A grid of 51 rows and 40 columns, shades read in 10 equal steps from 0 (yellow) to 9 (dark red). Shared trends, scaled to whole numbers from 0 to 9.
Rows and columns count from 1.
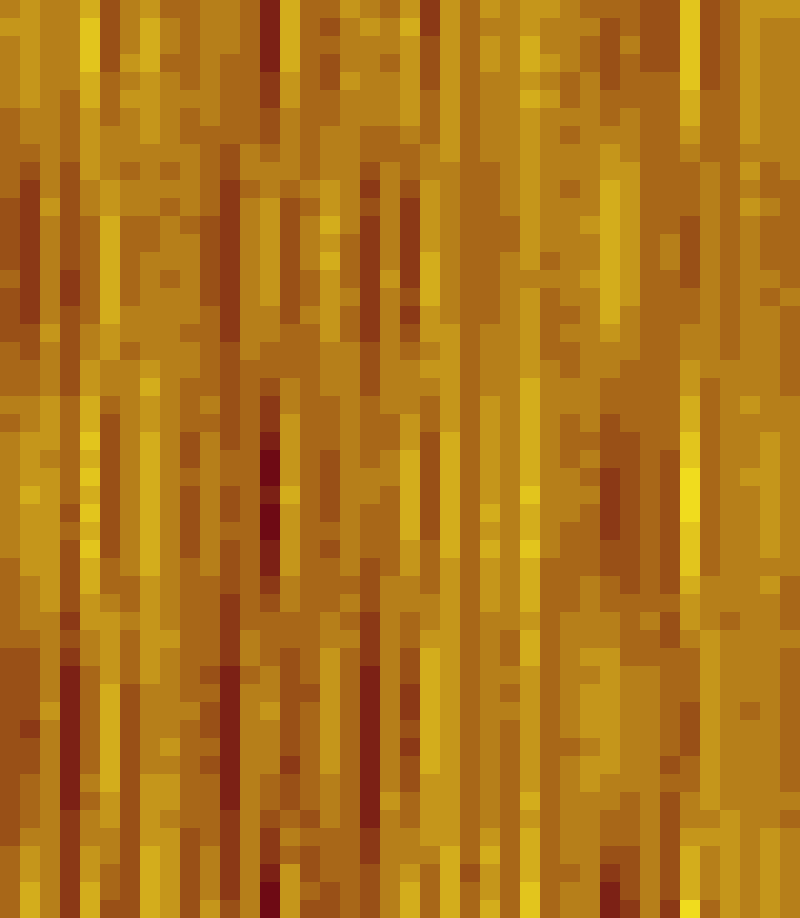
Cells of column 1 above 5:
18
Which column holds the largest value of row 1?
14
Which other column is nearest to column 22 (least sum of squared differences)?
6
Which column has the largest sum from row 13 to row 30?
12
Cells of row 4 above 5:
8
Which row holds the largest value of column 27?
16
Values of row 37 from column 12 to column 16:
7 4 5 6 5
